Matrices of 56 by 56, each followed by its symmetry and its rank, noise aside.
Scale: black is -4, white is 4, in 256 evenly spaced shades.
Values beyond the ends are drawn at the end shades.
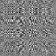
no symmetry, rank three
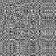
antisymmetric, rank four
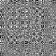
symmetric, rank five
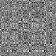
antisymmetric, rank four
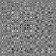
symmetric, rank three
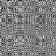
antisymmetric, rank four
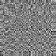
antisymmetric, rank four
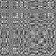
symmetric, rank four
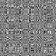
antisymmetric, rank four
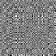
symmetric, rank four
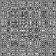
symmetric, rank four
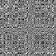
symmetric, rank four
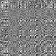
symmetric, rank four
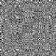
symmetric, rank five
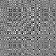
symmetric, rank three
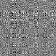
antisymmetric, rank four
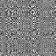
no symmetry, rank four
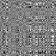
no symmetry, rank four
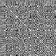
symmetric, rank four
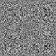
no symmetry, rank five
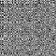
antisymmetric, rank four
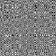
antisymmetric, rank four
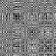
symmetric, rank three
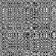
no symmetry, rank four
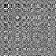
symmetric, rank three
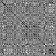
symmetric, rank four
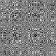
symmetric, rank five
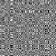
no symmetry, rank three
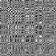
symmetric, rank four
